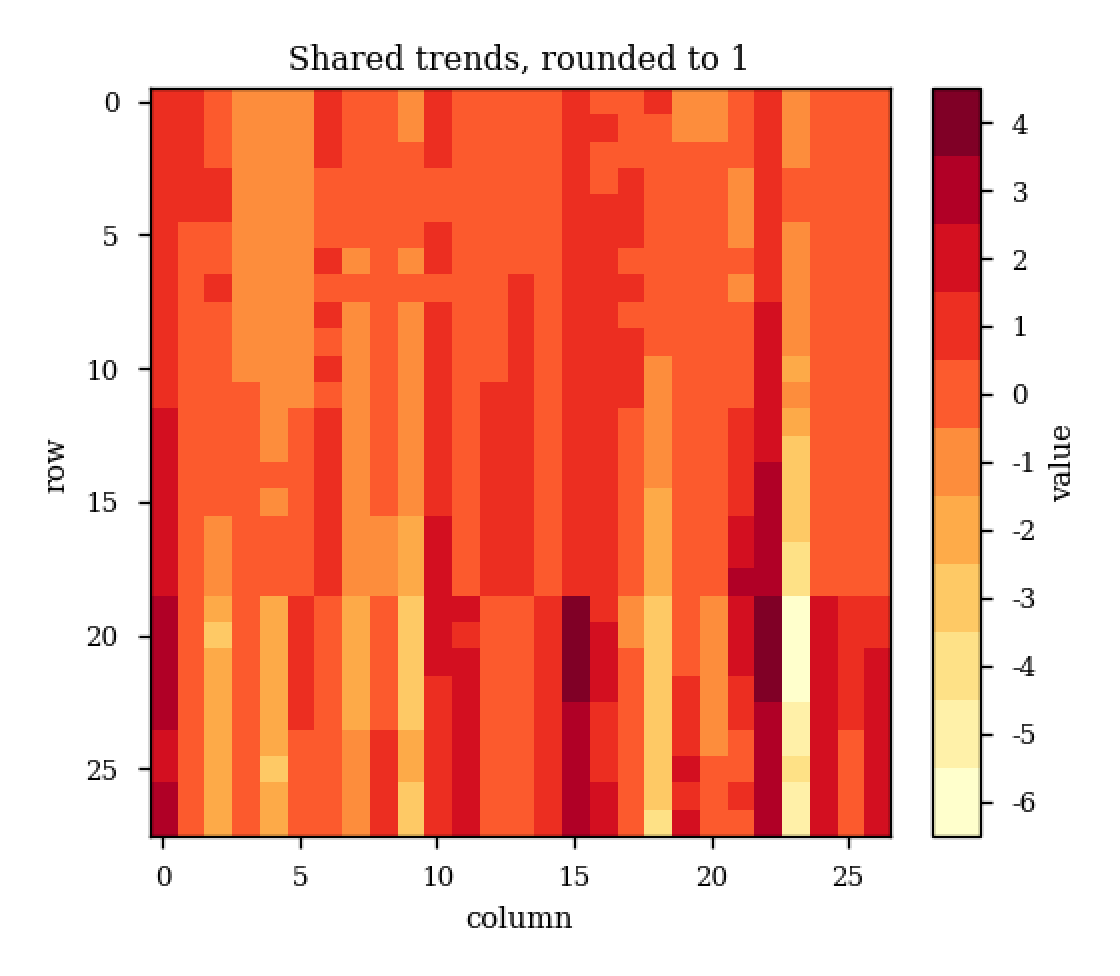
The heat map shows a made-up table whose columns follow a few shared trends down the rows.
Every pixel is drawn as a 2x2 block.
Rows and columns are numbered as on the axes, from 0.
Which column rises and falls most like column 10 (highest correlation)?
21
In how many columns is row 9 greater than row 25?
7
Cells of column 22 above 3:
4
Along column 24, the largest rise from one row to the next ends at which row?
19
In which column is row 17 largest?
22
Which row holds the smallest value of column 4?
25
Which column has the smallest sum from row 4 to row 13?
23
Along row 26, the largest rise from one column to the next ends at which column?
24
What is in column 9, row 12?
-1
